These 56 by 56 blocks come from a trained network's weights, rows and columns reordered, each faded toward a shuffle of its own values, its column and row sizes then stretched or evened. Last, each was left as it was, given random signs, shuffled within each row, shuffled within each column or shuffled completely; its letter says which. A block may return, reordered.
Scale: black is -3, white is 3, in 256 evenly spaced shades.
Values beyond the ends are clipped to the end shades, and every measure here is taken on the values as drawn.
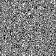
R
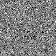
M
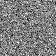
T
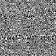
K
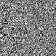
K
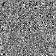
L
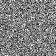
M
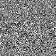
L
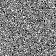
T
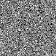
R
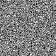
R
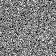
T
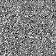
L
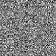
K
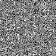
L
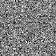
L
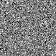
R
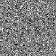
K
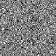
K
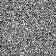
T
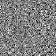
K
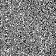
R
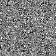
L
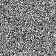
T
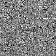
L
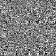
K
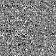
L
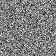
T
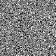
L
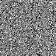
R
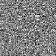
K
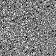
R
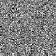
K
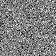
T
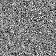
M
